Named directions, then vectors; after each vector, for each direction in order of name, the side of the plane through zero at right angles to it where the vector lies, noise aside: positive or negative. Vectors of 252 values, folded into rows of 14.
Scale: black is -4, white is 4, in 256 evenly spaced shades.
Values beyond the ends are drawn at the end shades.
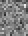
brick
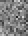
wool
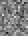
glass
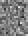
negative, positive, negative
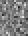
positive, negative, positive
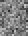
positive, positive, positive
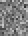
negative, negative, negative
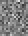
negative, positive, positive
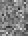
negative, negative, positive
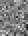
negative, negative, positive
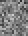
positive, positive, positive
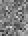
positive, positive, negative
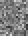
negative, negative, positive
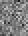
positive, negative, negative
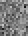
negative, negative, negative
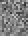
negative, positive, positive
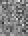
negative, positive, positive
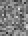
positive, positive, negative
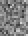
negative, positive, negative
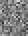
negative, positive, positive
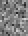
negative, positive, negative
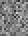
positive, negative, negative
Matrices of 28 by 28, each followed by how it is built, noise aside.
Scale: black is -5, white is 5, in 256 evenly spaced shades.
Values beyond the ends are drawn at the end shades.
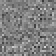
low rank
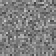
repeating columns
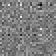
low rank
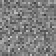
repeating columns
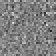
low rank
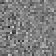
lower triangular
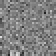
low rank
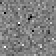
sparse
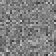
low rank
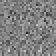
repeating columns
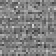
blocks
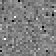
sparse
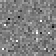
sparse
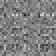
low rank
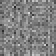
blocks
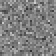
noise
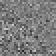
lower triangular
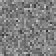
noise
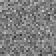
repeating columns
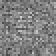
blocks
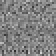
repeating columns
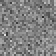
Toeplitz
